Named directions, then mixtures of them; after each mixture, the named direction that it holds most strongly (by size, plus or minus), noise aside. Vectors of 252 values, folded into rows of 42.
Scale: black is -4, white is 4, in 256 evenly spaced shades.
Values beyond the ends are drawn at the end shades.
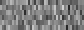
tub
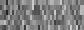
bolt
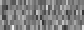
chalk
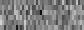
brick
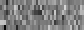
bolt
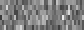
tub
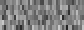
tub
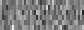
chalk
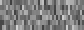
tub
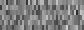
tub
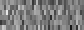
bolt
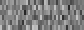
tub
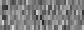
chalk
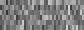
tub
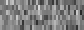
tub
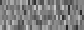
tub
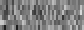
bolt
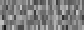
tub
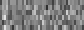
chalk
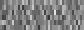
bolt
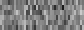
brick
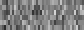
bolt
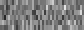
bolt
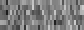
bolt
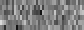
brick
